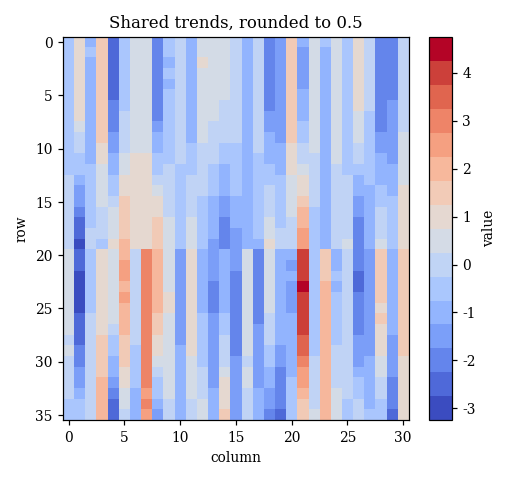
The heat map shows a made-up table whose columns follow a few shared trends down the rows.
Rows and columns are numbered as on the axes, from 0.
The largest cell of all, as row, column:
23, 21
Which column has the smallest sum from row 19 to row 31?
1
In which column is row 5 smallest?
4
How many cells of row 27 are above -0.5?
17
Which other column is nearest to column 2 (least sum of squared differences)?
25
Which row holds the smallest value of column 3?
19
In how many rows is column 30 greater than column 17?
27
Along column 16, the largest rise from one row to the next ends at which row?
20
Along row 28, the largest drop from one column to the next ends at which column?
22
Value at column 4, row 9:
-1.5
